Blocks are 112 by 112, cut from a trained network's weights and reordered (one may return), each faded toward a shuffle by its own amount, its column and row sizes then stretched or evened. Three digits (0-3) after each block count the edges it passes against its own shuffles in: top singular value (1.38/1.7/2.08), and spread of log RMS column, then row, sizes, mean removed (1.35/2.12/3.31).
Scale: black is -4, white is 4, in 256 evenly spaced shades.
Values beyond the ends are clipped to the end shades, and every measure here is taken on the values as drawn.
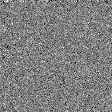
0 1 1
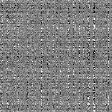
3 3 1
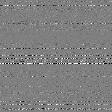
3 0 3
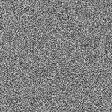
3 0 0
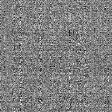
1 3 0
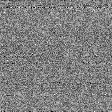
0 0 2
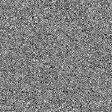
0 1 2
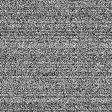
3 1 0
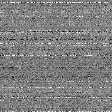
3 1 3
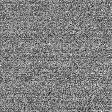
1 1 0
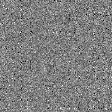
1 2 1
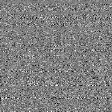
0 1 3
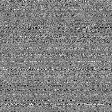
1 0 3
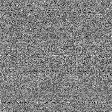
0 0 2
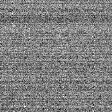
3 2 0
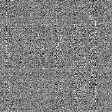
1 3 1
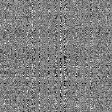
1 3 1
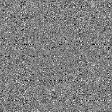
1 2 2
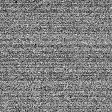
3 1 0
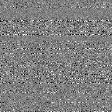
0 1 3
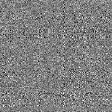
2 2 2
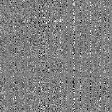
0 3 2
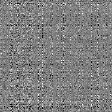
2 3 2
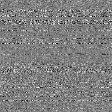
1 0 3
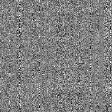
0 3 0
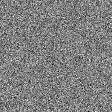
0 0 1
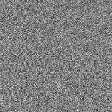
3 1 1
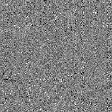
2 2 1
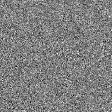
0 1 1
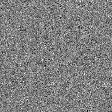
0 1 1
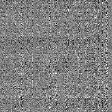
1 3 1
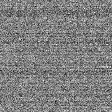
2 1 1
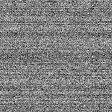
3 1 0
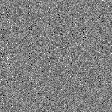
2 1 0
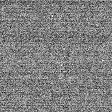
2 1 0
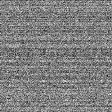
3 2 0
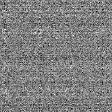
2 2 1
